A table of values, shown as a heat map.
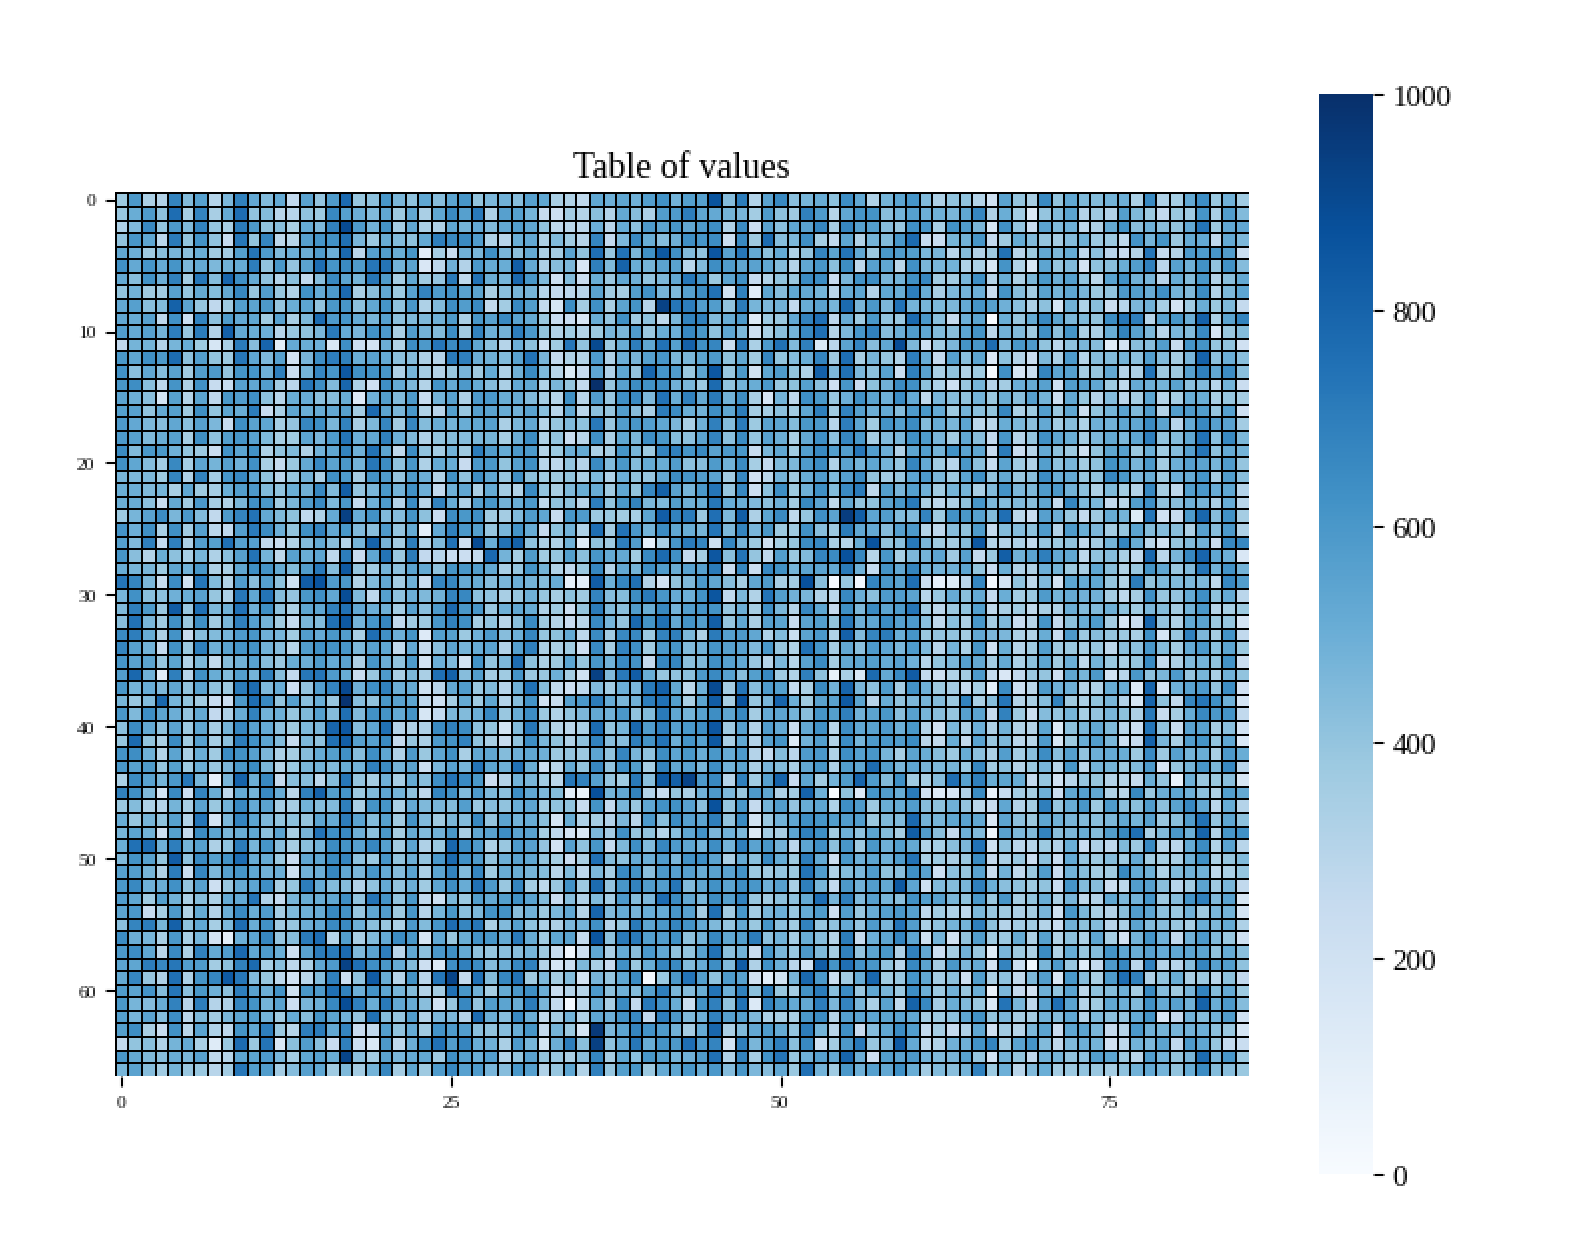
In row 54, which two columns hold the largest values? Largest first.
36, 45
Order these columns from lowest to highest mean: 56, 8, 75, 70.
75, 8, 56, 70
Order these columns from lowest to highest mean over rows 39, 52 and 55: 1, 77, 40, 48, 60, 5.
5, 48, 77, 40, 60, 1
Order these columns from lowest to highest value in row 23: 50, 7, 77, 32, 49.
32, 7, 49, 50, 77
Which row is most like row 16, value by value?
53
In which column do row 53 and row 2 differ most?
85
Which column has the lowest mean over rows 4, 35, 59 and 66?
23
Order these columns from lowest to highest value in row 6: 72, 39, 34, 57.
34, 39, 72, 57
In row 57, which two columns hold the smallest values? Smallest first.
34, 66
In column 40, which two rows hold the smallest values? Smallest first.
59, 26
